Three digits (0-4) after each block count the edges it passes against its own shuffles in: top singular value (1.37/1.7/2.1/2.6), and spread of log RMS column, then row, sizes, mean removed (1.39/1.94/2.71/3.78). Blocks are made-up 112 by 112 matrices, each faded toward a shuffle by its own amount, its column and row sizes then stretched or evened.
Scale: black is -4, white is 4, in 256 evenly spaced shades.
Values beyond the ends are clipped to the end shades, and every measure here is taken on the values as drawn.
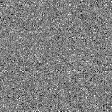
2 1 2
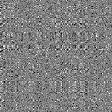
4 2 2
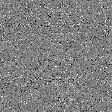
2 1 1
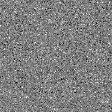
1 1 2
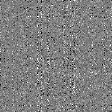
0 3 2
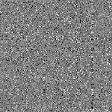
3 2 1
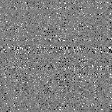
2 2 3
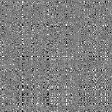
4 3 3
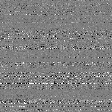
3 0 4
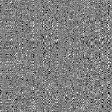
4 3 1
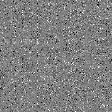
2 2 0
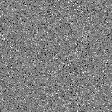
2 1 0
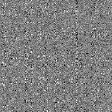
2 3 2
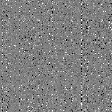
3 3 1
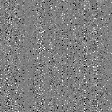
3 3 0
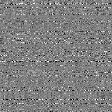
3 0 4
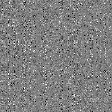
2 3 1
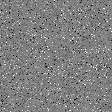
0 0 1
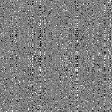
4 3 1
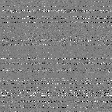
3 1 4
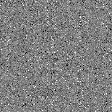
1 2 0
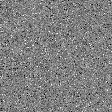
1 0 0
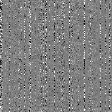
2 4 0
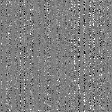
1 4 1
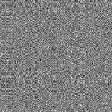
4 1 1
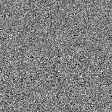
0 0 2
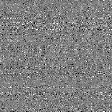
3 1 3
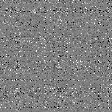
2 2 3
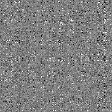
1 3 2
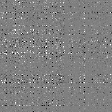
1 3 3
